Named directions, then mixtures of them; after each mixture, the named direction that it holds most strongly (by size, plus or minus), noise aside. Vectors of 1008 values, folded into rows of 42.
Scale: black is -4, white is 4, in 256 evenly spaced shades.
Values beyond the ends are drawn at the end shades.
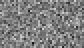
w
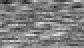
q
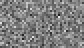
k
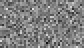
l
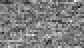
q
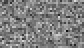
k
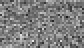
w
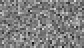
w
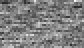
q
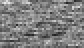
q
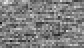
q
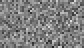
w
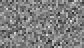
l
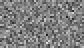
l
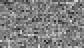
l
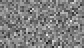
l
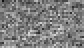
q
